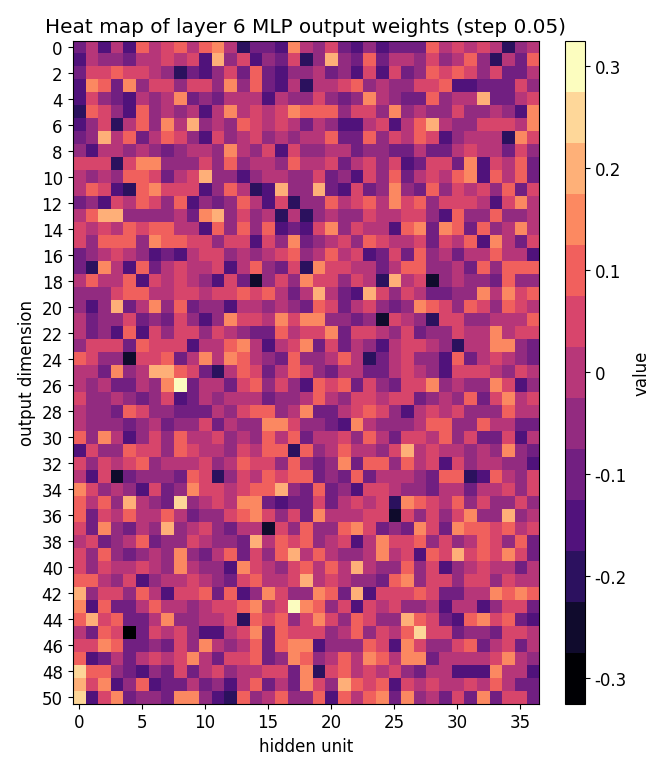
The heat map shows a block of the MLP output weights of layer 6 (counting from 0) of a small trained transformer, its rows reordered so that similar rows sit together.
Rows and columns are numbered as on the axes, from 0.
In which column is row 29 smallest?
21
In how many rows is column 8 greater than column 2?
18
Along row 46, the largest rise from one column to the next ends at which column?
26
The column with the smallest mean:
4
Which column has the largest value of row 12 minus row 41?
5
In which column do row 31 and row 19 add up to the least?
17
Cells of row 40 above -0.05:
25
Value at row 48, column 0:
0.25
